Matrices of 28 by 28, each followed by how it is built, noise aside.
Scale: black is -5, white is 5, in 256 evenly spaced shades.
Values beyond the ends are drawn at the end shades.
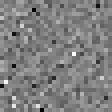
sparse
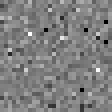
sparse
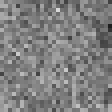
smooth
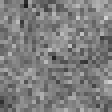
smooth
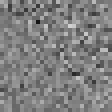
upper triangular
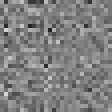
low rank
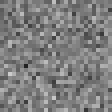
noise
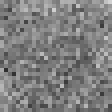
smooth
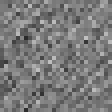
Hankel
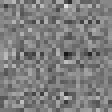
low rank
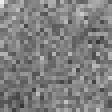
smooth
